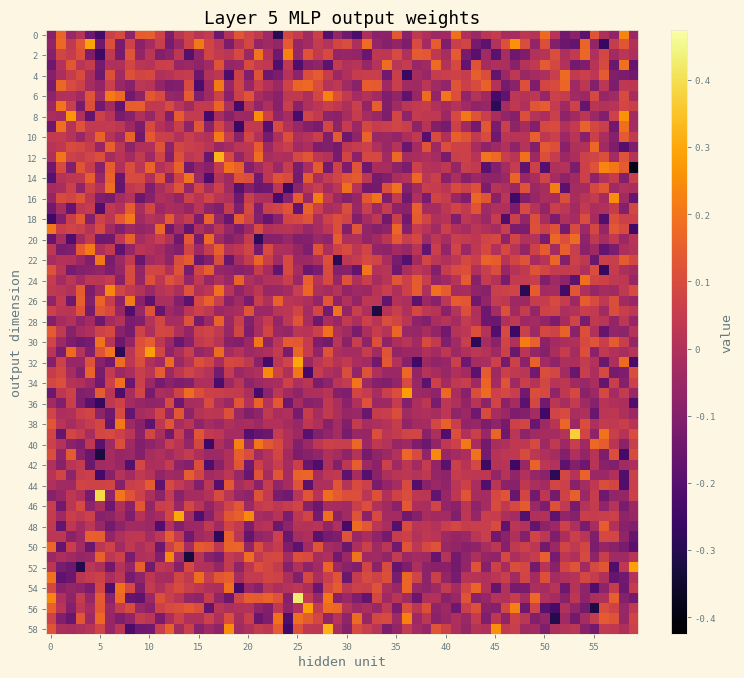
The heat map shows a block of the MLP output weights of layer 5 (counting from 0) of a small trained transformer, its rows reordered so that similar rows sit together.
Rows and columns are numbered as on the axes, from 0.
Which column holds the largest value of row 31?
10
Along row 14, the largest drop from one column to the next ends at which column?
7
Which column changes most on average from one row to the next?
5
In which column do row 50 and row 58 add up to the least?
24
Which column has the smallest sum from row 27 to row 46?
8
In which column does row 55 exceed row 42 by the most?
25
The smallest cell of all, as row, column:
13, 59
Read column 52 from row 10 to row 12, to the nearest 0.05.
-0.05 -0.1 -0.05
